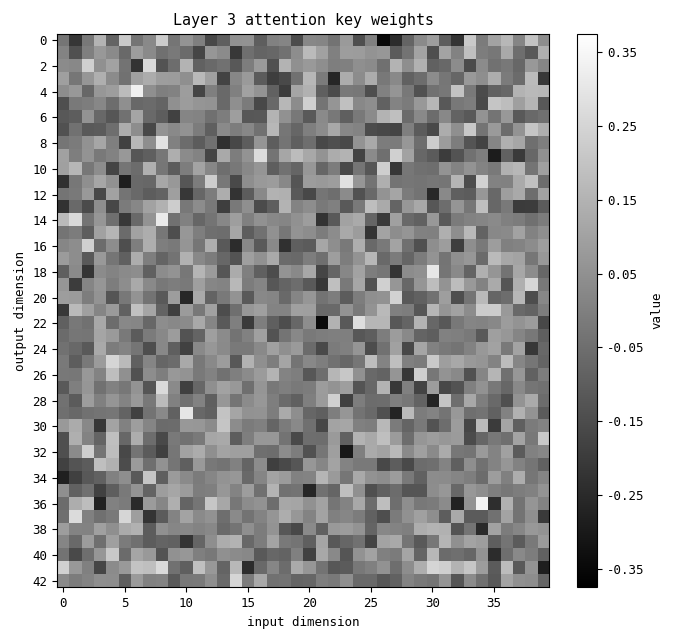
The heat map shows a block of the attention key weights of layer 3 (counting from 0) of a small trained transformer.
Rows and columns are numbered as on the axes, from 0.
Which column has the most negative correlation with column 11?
39
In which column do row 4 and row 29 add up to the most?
10
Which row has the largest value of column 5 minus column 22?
4
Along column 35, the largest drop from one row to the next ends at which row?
9
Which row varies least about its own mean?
23
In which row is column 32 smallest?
36
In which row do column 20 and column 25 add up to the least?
35
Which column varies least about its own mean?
28
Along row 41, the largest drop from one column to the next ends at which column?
15
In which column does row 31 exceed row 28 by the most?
30
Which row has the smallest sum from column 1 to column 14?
12
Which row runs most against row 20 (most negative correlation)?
29
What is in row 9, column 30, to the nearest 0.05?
-0.1
